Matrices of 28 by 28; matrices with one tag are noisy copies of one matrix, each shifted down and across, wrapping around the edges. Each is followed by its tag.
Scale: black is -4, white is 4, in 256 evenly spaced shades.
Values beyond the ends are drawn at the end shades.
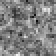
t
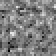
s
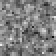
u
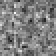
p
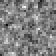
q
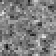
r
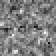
s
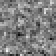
s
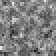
s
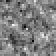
t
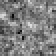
t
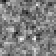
q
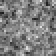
r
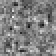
p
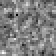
u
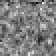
s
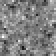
r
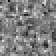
p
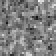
u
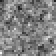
r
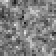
t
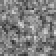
u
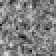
q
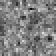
p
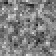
s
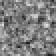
q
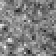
r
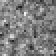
r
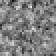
q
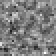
s
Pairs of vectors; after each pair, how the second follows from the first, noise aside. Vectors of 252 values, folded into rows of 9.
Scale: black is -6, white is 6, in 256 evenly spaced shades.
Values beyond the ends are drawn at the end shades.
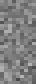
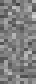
reversed.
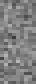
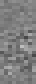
reversed, negated, partly zeroed.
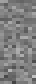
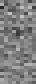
reversed, negated.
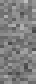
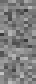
reversed.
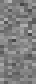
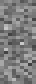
reversed, negated.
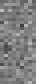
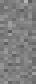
wrapped around, negated, shrunk.
